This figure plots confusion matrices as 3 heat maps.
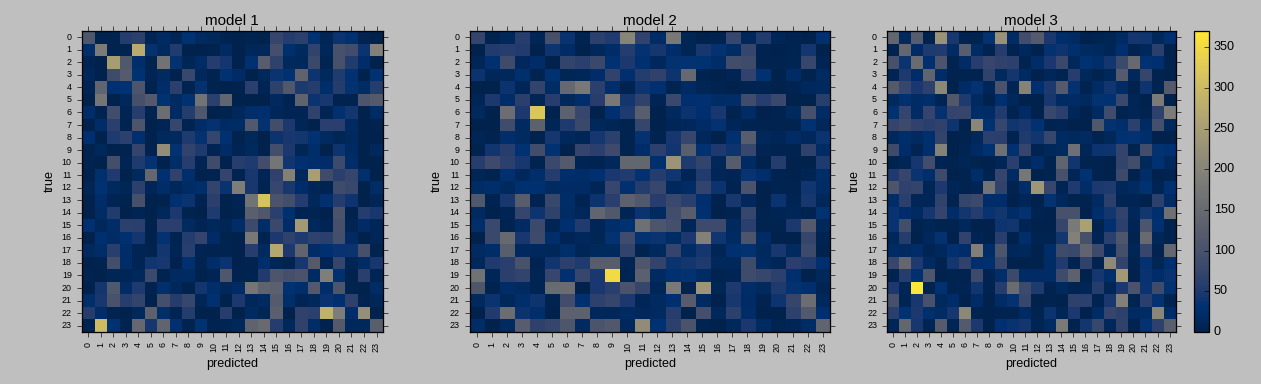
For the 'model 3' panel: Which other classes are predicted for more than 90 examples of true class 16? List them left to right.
15, 19, 21
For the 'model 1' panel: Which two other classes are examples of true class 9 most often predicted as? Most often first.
6, 15
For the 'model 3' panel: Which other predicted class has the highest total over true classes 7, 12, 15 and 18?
1
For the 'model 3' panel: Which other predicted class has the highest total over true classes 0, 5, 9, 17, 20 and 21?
2
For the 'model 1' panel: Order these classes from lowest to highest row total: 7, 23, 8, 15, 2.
8, 7, 15, 2, 23
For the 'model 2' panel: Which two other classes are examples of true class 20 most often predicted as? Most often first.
15, 13
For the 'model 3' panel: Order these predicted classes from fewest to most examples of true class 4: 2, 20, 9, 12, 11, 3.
20, 12, 2, 3, 9, 11
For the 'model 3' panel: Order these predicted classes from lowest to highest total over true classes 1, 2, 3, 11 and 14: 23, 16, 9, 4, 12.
12, 16, 23, 9, 4
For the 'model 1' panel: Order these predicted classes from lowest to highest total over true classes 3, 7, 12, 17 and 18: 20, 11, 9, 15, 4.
9, 11, 4, 20, 15
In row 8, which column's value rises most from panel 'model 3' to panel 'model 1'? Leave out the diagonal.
10
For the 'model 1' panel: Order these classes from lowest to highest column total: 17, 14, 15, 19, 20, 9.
9, 19, 14, 17, 20, 15
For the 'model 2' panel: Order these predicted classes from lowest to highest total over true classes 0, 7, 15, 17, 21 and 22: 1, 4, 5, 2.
5, 1, 4, 2
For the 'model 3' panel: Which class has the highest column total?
19
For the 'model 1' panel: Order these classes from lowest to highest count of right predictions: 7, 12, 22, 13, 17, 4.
7, 4, 17, 13, 12, 22
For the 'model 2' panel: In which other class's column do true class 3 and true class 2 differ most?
14
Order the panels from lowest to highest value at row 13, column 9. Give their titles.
model 1, model 3, model 2
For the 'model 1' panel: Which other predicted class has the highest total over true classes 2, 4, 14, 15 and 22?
20
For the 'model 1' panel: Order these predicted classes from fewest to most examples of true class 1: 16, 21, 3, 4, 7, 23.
3, 16, 7, 21, 23, 4
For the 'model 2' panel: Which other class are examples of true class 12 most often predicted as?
18
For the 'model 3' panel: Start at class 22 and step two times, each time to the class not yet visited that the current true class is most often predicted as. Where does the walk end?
23
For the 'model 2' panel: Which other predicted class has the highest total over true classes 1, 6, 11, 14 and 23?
4
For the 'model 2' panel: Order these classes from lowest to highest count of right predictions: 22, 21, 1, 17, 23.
17, 1, 21, 22, 23
